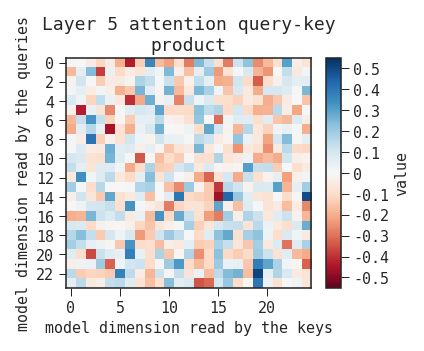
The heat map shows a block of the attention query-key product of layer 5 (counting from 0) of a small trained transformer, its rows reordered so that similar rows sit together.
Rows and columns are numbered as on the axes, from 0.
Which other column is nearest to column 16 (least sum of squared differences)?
11
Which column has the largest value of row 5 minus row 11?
9
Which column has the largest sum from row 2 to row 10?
13
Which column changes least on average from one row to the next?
23
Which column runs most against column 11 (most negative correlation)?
8
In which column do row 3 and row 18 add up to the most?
10
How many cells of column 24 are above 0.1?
5
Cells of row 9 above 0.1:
3
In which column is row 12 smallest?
14
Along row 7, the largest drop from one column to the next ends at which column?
4
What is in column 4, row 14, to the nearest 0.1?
0.3
